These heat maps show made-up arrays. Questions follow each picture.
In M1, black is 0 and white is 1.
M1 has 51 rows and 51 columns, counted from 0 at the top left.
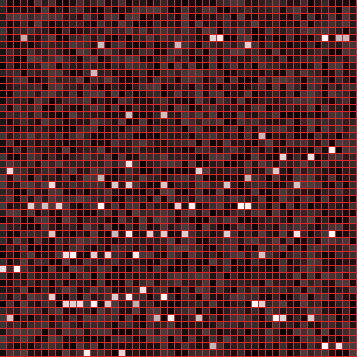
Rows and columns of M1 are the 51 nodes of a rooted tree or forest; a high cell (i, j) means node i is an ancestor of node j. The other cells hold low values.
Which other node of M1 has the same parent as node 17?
12
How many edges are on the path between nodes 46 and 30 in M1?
2
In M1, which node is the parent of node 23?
16
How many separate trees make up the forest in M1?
8
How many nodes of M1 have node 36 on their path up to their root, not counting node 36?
6
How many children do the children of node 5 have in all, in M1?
3
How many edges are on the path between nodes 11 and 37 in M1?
4
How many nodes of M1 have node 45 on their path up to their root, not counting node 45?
7
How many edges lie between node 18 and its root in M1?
5
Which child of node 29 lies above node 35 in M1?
6
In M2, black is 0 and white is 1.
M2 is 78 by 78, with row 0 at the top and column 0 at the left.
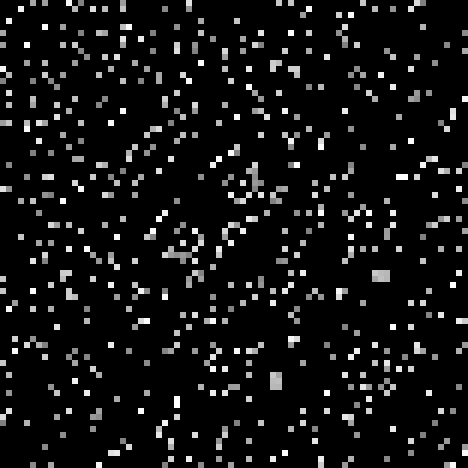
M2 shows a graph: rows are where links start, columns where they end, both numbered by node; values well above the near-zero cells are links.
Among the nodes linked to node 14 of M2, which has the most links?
node 41
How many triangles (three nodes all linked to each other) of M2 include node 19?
0
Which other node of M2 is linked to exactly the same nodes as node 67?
node 55
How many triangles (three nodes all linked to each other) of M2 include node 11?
3
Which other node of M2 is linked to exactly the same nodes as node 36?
node 28
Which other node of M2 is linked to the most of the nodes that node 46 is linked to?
node 45
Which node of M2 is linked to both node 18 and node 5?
node 43
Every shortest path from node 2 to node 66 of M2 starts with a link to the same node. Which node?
node 58
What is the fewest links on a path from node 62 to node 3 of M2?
2
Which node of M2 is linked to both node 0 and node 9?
node 69
